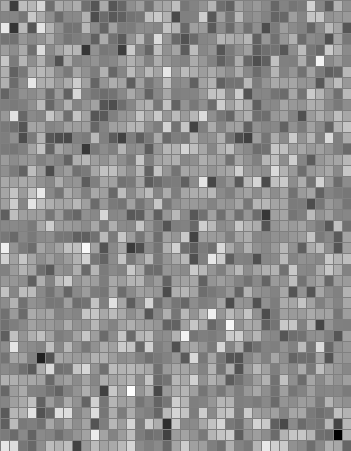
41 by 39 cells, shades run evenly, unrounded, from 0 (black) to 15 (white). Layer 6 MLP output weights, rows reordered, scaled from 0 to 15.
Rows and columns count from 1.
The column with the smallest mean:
30
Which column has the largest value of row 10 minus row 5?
25
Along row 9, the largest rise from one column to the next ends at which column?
9
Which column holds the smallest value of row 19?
35
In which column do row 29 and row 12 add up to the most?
24
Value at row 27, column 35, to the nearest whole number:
5
